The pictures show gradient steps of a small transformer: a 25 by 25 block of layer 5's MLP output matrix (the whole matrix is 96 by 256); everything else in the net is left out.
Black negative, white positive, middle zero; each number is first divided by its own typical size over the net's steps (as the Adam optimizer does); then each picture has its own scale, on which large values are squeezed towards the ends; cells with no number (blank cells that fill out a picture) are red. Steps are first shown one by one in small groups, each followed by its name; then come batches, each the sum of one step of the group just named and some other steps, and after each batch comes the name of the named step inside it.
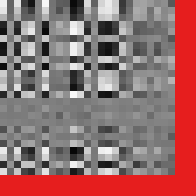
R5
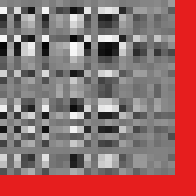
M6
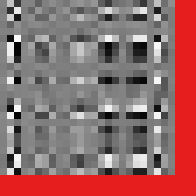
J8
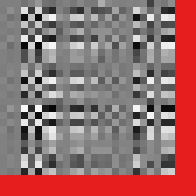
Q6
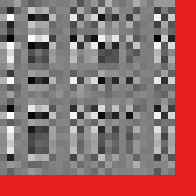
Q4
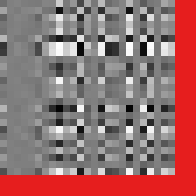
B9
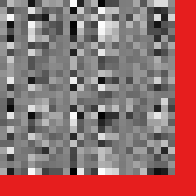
Q4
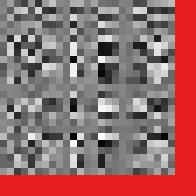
J8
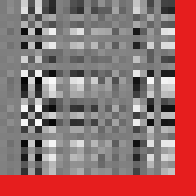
Q6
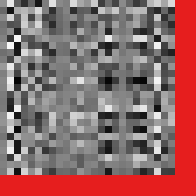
J8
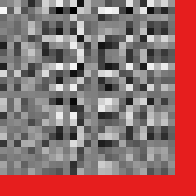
M6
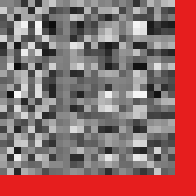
M6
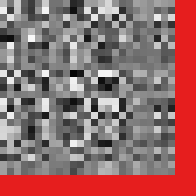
Q4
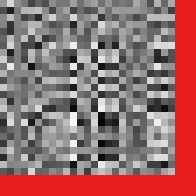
Q6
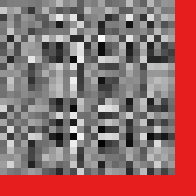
M6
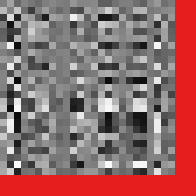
J8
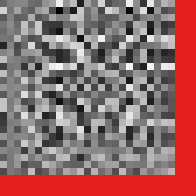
M6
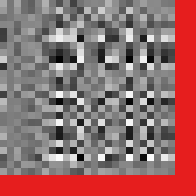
R5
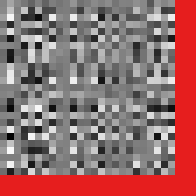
Q6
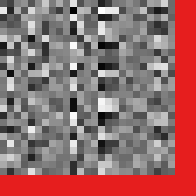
M6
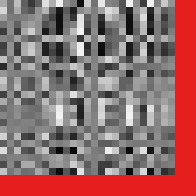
R5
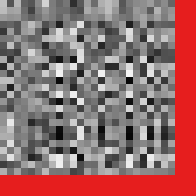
R5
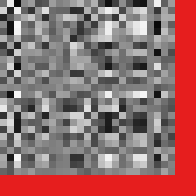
M6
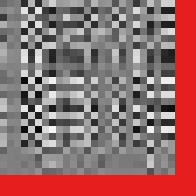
Q6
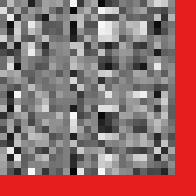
M6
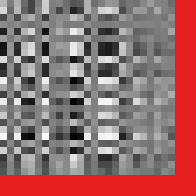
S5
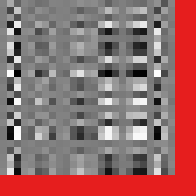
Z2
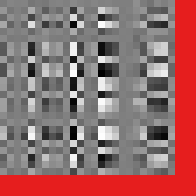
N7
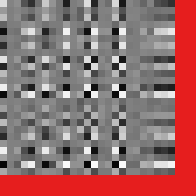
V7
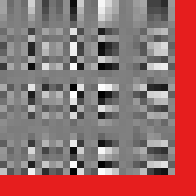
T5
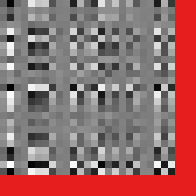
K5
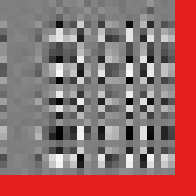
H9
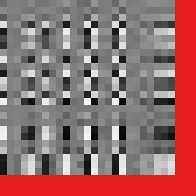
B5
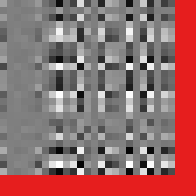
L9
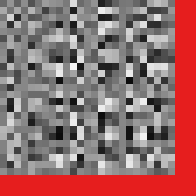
H9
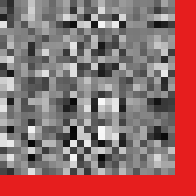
N7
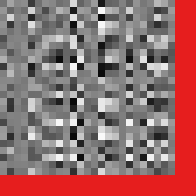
N7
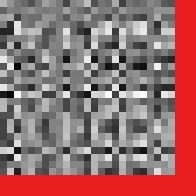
V7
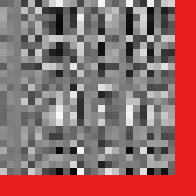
T5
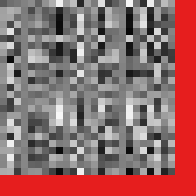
Z2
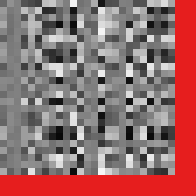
H9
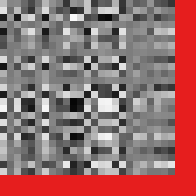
V7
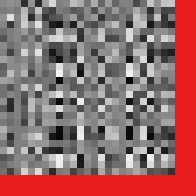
H9
